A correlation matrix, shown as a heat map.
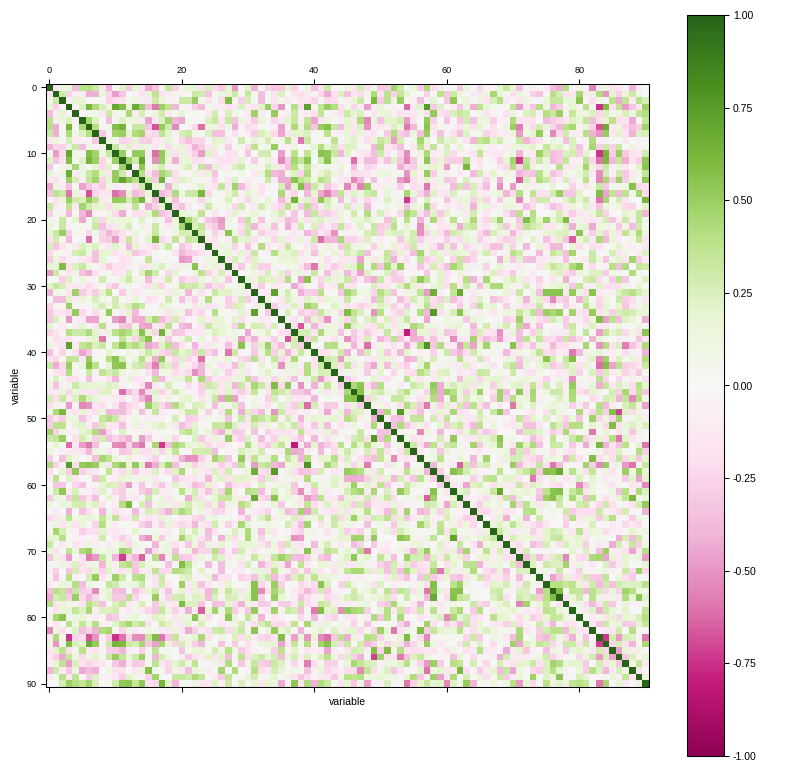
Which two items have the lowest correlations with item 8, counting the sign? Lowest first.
38, 52
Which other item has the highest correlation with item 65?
46
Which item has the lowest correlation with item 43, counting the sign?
22
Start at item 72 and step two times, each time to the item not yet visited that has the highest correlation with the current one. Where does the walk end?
78
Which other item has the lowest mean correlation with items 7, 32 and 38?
76
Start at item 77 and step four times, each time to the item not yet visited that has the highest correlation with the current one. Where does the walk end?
62
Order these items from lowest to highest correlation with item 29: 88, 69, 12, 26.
88, 26, 69, 12
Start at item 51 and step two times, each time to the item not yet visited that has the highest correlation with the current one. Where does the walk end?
49
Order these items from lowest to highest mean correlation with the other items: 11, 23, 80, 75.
23, 11, 80, 75
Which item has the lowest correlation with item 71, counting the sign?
11
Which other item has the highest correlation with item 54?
83
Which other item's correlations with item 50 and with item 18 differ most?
5
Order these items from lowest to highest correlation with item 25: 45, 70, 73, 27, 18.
73, 18, 27, 45, 70
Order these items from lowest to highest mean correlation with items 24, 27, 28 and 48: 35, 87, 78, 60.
60, 78, 35, 87
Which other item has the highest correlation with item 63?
12
